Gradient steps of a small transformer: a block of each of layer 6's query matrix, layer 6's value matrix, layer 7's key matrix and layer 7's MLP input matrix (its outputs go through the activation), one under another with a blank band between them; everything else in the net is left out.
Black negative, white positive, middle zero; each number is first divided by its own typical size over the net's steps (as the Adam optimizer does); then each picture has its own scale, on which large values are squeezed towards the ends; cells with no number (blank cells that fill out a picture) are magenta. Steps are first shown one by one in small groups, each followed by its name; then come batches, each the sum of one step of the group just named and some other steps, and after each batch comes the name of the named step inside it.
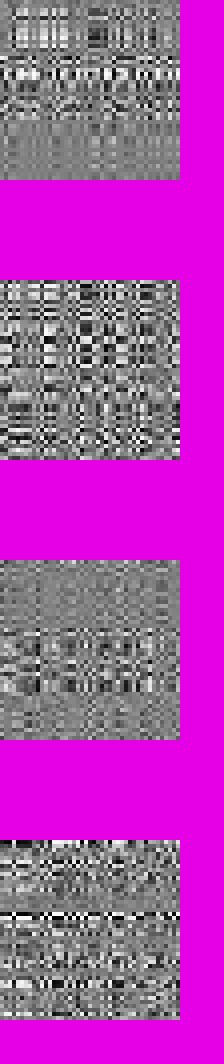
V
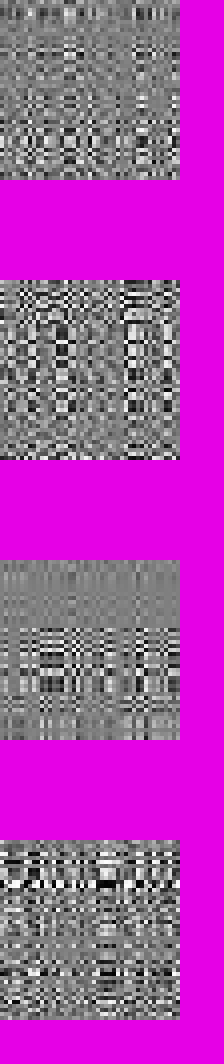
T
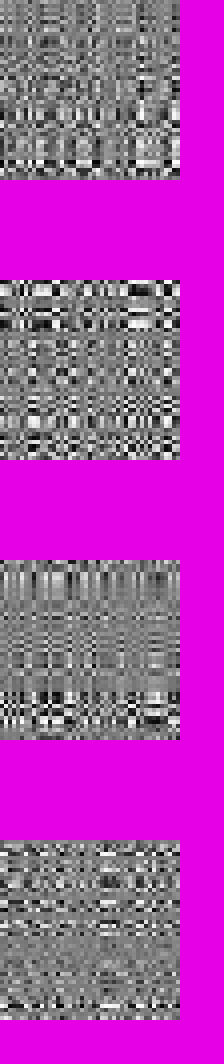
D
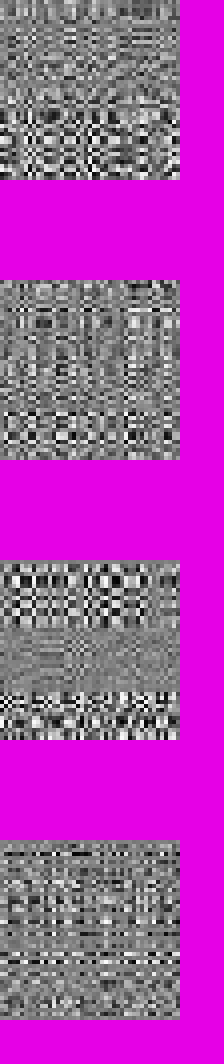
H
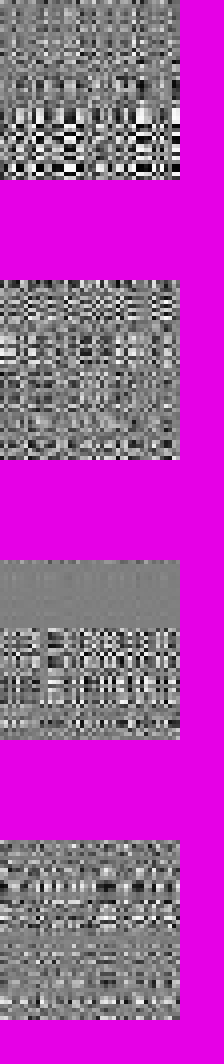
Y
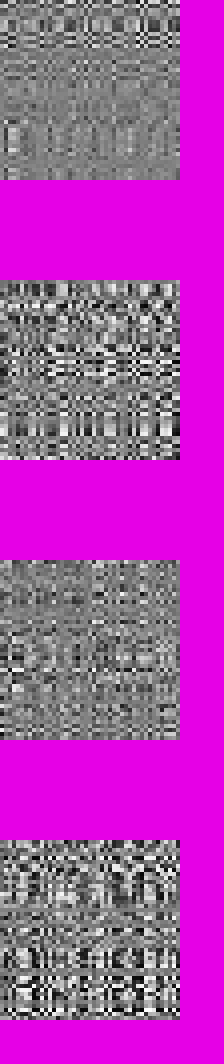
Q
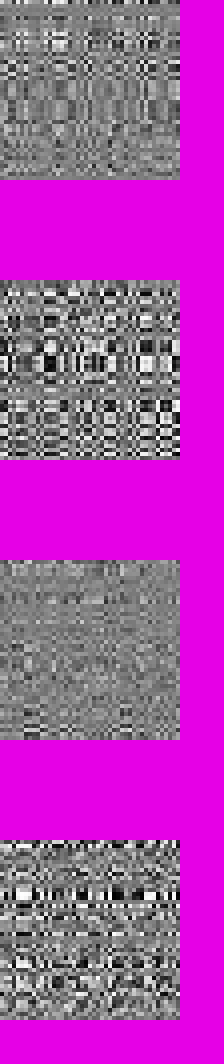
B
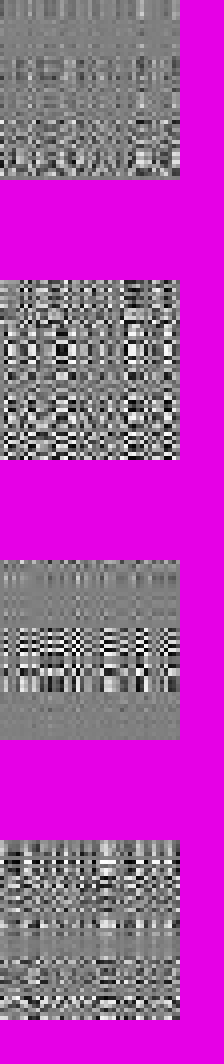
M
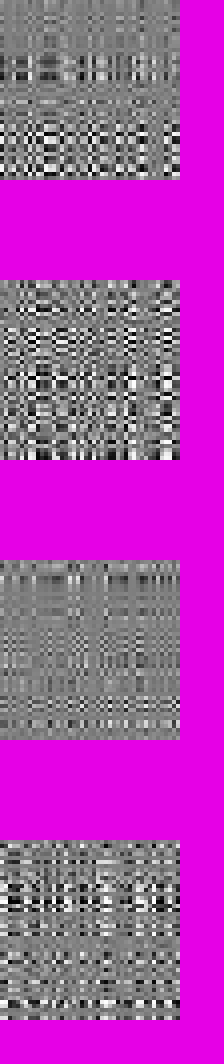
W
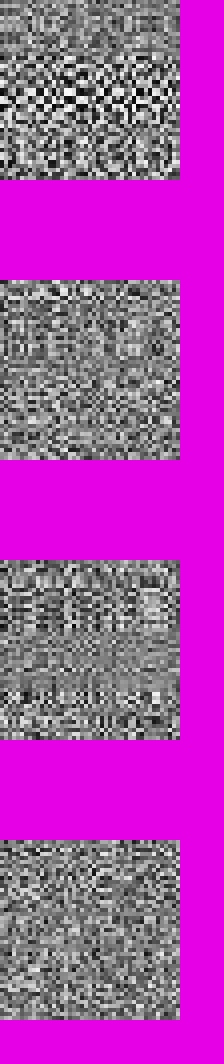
D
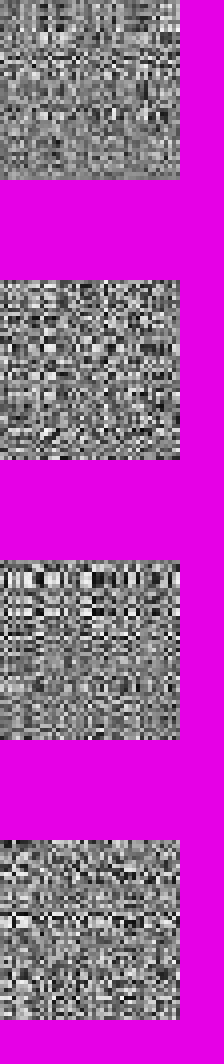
V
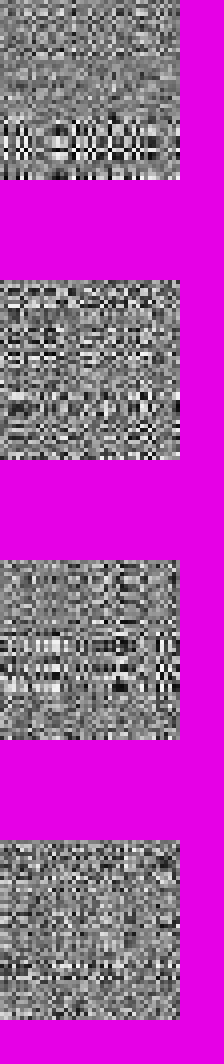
H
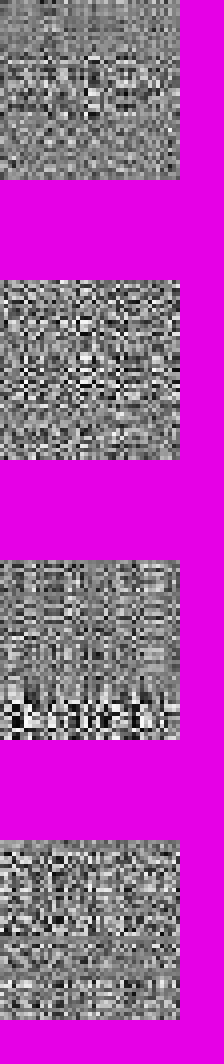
W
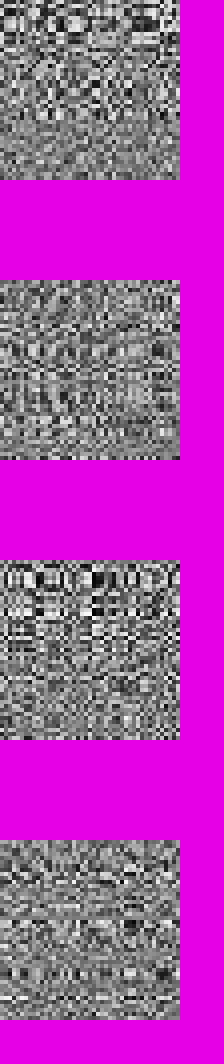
T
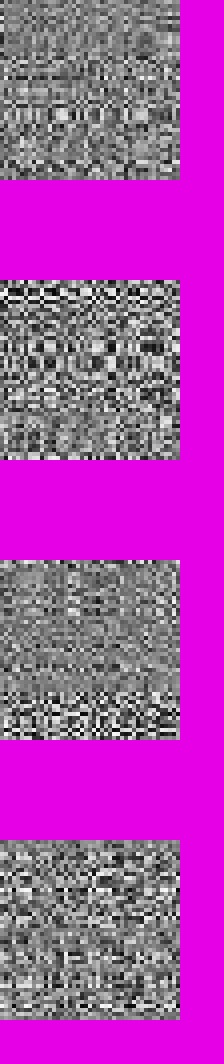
D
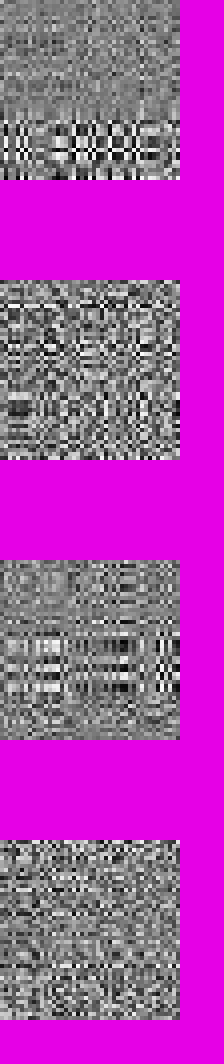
D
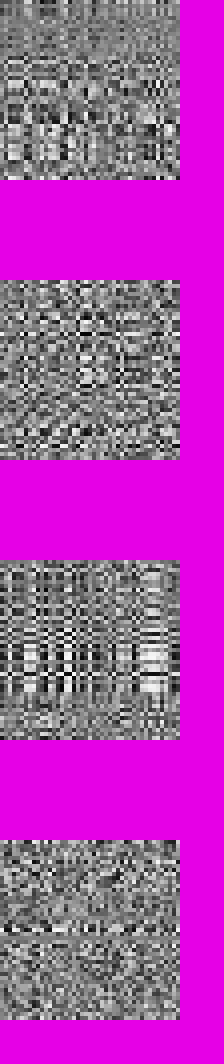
T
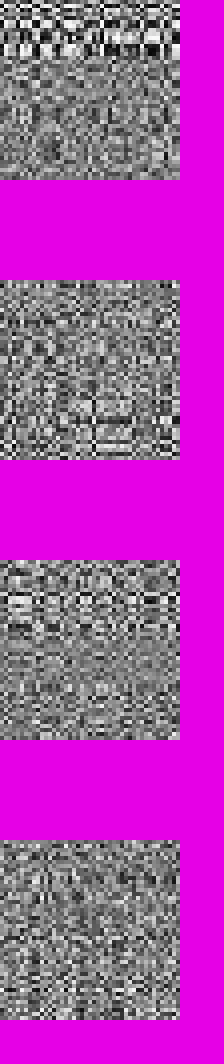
H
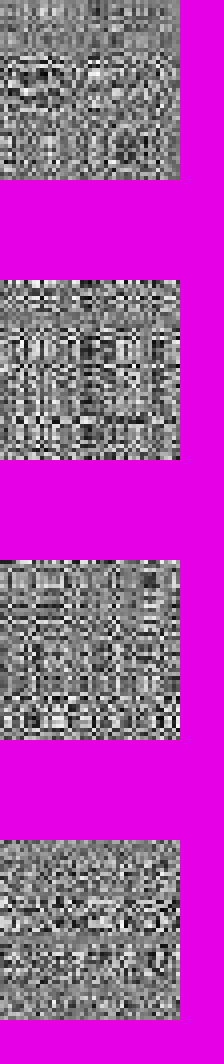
W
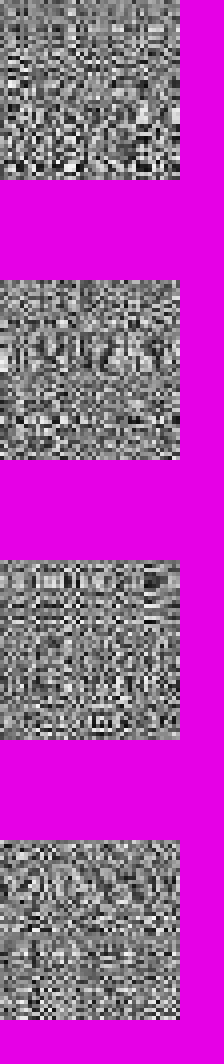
Y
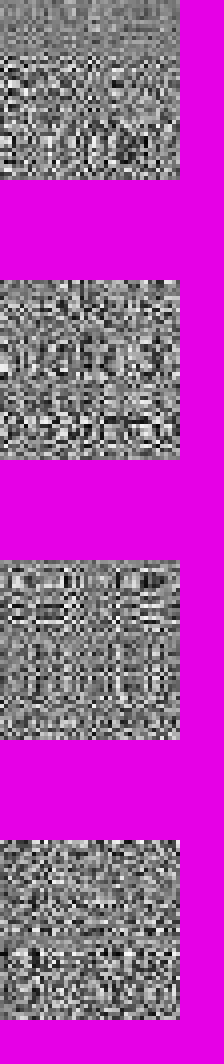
H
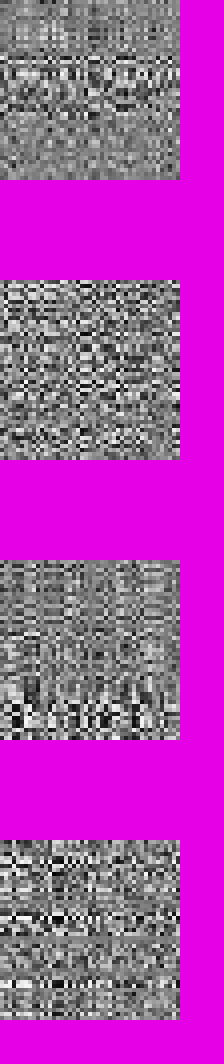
V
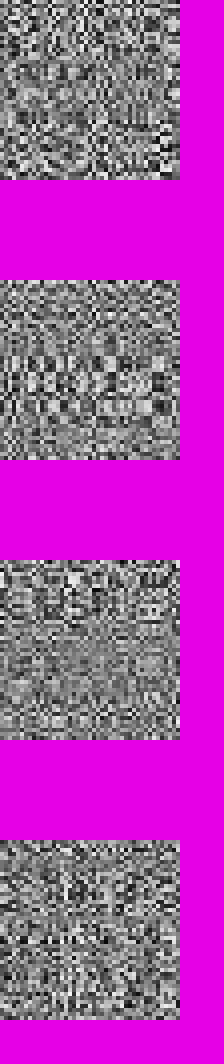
W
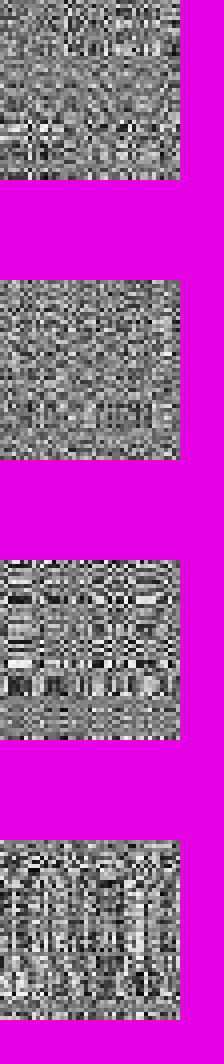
T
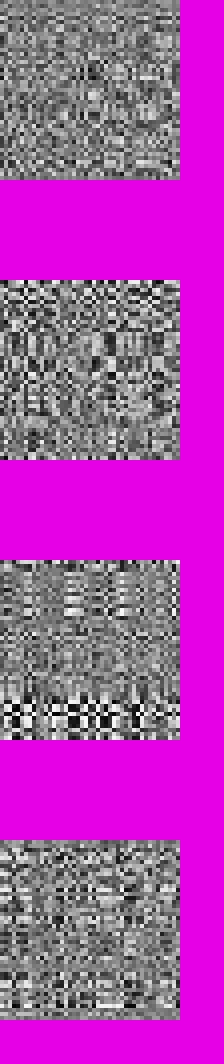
D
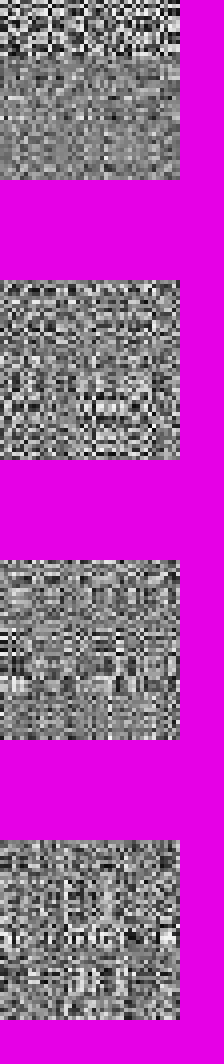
W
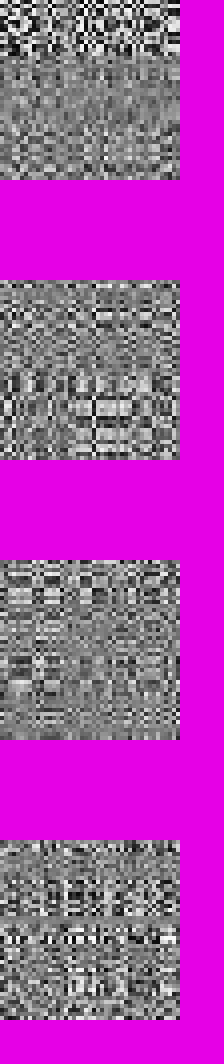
W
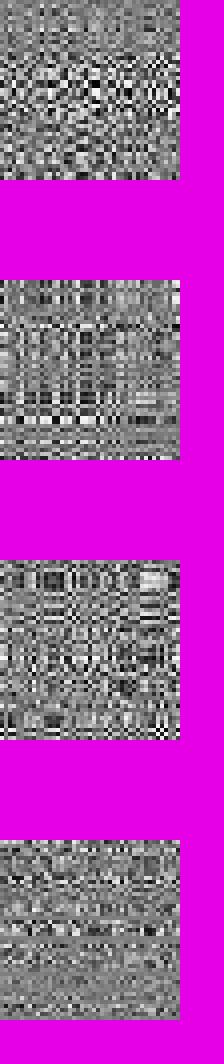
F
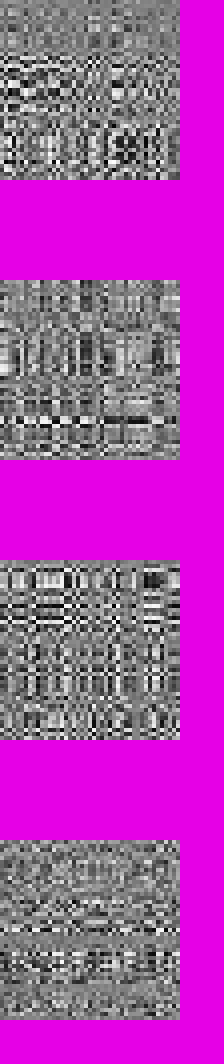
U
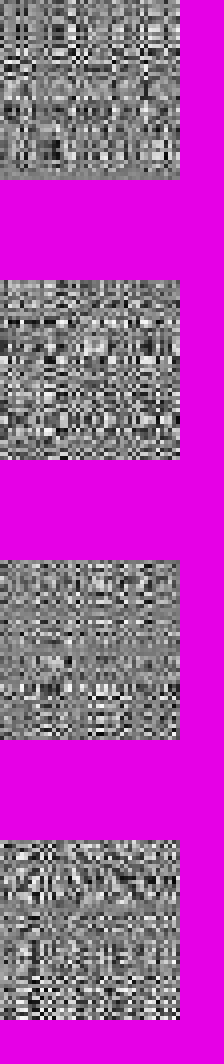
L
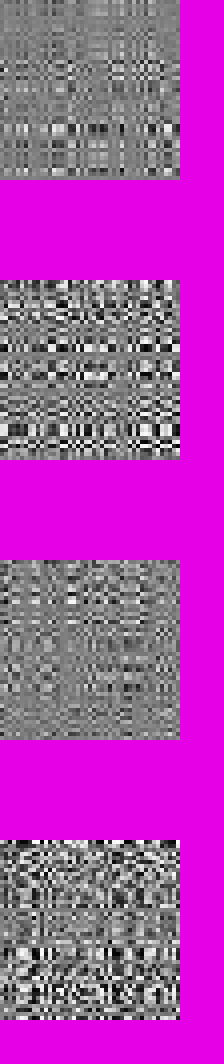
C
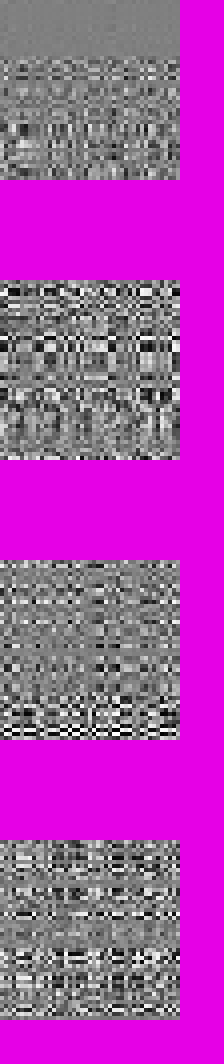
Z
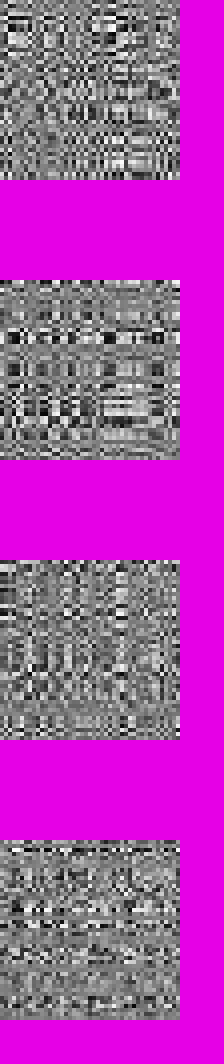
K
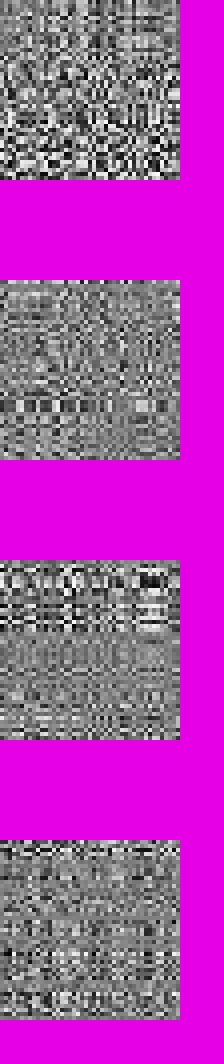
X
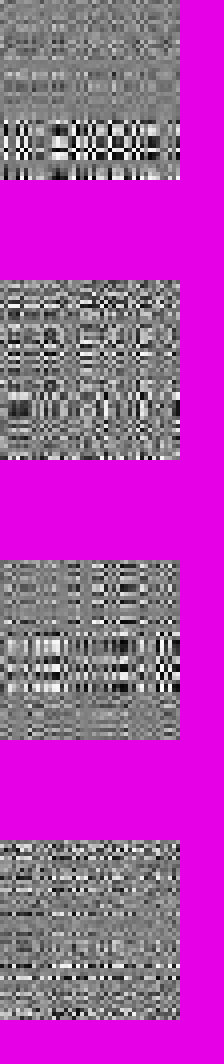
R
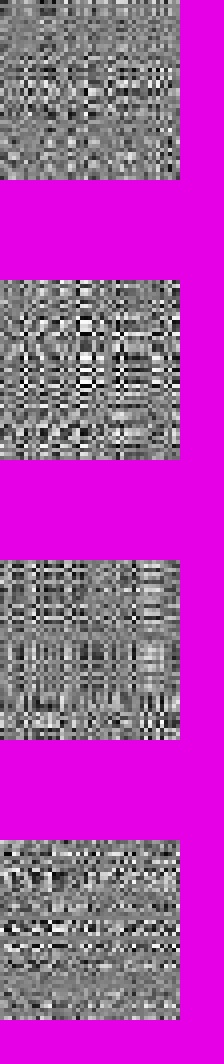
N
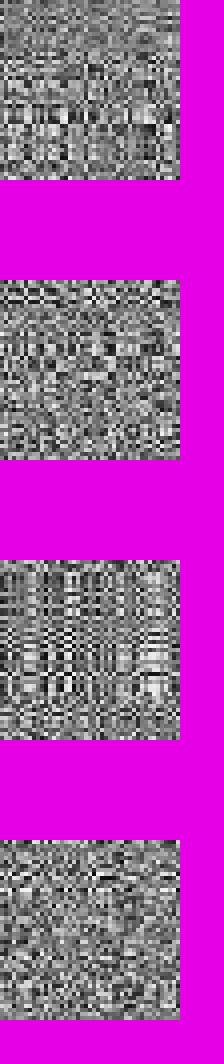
C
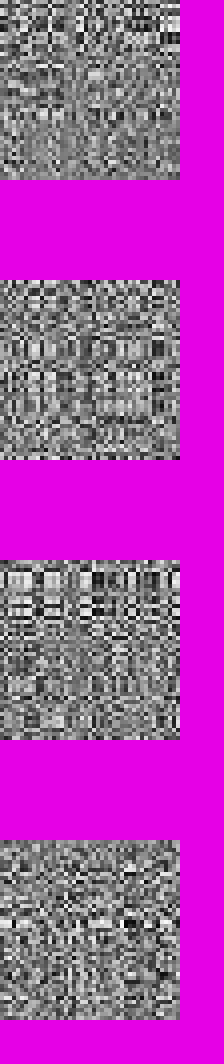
U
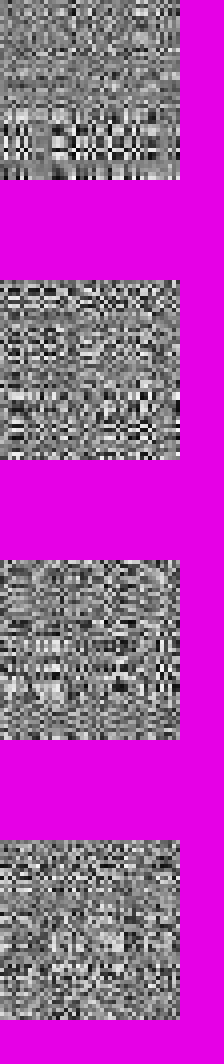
R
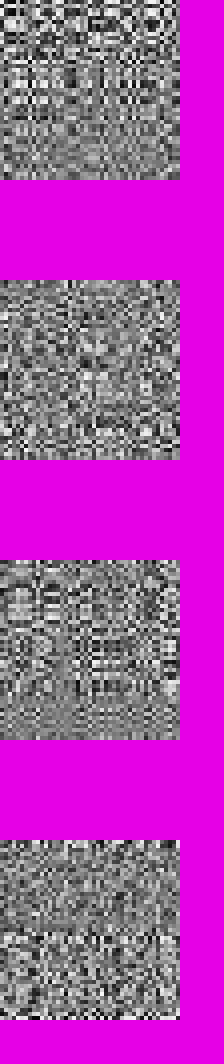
C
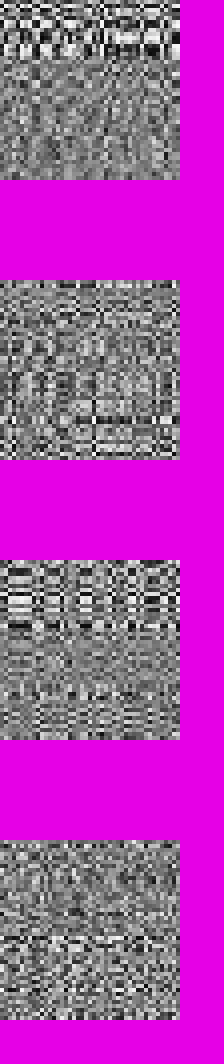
L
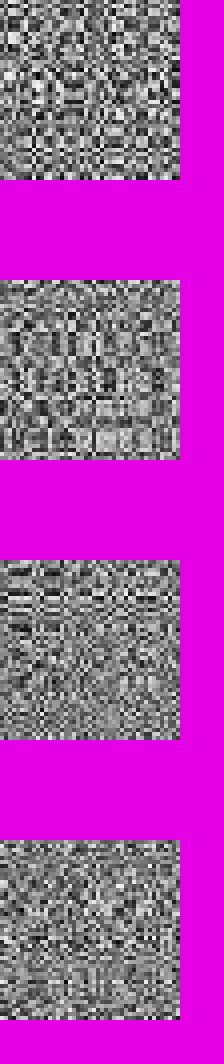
K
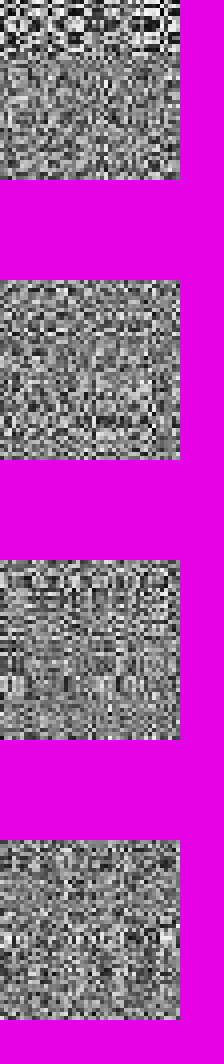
X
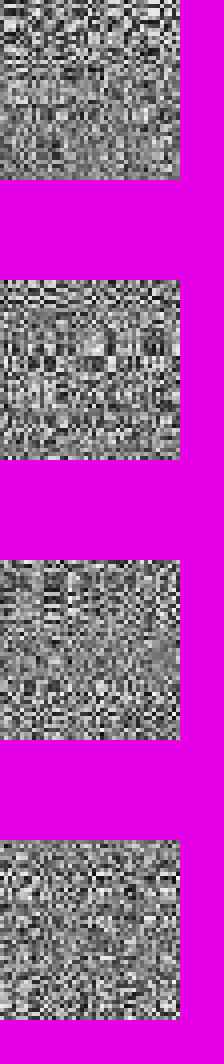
L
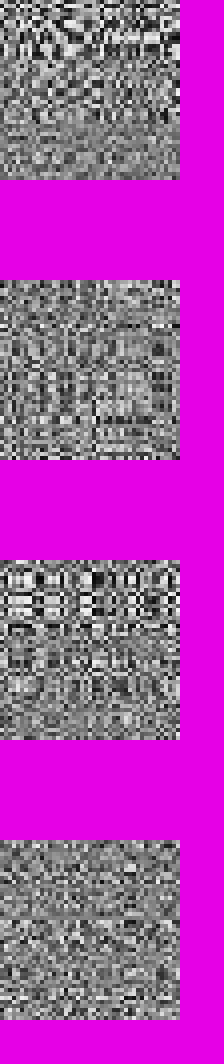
F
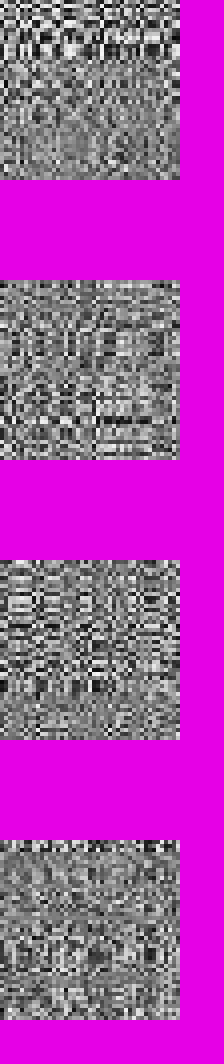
U
